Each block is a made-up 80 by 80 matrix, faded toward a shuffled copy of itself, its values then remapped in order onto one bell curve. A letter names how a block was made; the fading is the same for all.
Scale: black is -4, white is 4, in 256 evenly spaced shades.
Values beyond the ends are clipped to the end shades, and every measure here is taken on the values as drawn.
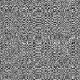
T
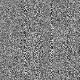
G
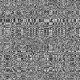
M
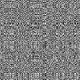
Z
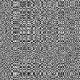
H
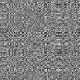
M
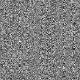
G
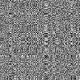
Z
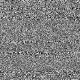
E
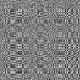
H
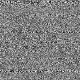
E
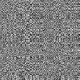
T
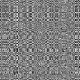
H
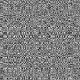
M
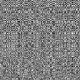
T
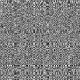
M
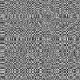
H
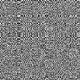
Z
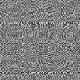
M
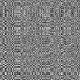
H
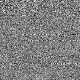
E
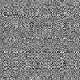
M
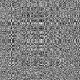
T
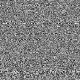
E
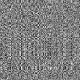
Z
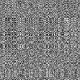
Z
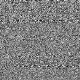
E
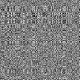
T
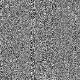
G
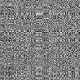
M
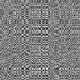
H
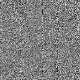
G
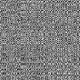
T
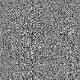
G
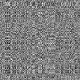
T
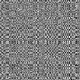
H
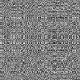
M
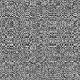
Z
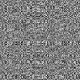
Z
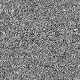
E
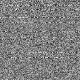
E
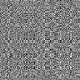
T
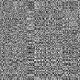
Z
